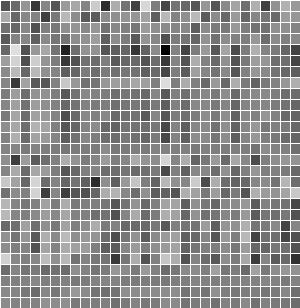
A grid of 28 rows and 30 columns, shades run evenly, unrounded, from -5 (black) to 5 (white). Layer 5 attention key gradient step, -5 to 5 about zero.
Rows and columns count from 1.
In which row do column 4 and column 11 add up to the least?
1
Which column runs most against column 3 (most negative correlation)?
2
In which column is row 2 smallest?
5
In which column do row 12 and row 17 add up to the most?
4
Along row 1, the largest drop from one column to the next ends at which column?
11
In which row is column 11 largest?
18
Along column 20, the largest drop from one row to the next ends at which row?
3
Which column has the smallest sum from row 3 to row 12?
17
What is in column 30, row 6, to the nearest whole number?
-2
